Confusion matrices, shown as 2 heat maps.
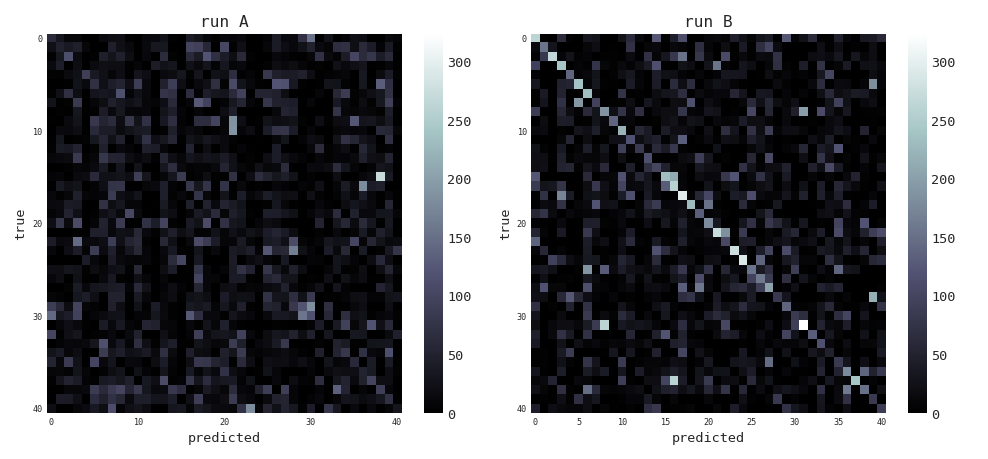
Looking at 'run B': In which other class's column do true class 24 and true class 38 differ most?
36
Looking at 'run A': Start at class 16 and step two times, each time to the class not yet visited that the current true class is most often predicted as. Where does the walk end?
20
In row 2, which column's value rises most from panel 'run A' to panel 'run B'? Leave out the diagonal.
17
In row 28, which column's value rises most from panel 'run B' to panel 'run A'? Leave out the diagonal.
30
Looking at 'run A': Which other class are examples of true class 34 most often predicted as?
39
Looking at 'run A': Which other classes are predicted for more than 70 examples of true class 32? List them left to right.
0, 17, 22
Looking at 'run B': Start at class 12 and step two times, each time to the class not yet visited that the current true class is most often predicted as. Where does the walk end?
27
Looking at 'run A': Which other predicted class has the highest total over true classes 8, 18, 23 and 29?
28
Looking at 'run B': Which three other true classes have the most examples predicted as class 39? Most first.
28, 5, 21
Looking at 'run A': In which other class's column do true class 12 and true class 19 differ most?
9
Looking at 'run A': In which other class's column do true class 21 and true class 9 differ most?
35
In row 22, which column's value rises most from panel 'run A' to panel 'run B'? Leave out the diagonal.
0
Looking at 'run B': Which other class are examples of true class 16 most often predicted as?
15
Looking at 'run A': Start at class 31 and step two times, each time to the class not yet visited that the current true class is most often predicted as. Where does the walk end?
13
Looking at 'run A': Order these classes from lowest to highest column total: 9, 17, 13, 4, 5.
4, 9, 5, 13, 17
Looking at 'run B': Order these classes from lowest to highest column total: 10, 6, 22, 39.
39, 22, 10, 6
